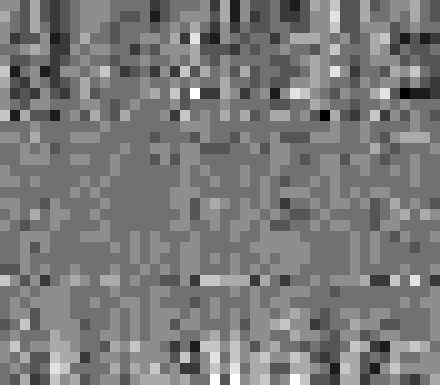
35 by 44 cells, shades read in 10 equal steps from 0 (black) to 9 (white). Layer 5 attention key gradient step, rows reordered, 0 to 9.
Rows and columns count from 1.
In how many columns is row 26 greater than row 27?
22
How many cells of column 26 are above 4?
12
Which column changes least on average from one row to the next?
15
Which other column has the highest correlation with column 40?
21
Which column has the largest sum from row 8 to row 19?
1
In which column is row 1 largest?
34
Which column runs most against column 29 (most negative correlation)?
32
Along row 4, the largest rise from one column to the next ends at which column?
20
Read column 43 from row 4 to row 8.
1 3 3 4 3
